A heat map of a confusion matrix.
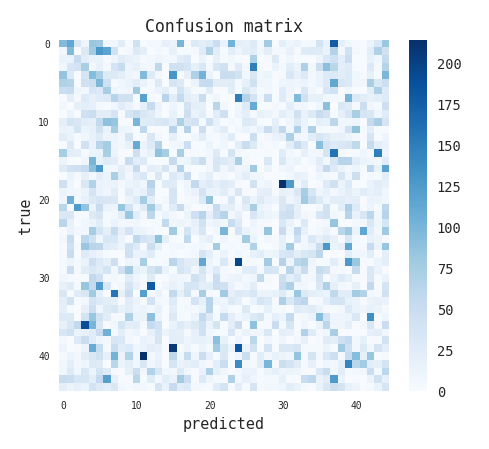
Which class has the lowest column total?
29
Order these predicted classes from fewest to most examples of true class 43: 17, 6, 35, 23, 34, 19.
35, 19, 17, 34, 23, 6
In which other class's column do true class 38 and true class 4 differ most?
15
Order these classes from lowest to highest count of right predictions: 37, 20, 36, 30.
30, 36, 37, 20
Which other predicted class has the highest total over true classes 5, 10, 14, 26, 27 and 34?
37
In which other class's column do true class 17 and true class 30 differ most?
7
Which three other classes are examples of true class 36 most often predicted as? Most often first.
3, 4, 26
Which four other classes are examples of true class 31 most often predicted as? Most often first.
12, 5, 3, 36
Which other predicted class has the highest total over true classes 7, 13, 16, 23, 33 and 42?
5
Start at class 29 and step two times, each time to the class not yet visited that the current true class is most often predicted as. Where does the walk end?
40
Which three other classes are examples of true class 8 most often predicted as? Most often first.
26, 36, 21
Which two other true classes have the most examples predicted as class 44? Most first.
16, 4
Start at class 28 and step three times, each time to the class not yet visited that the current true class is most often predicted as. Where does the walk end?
39
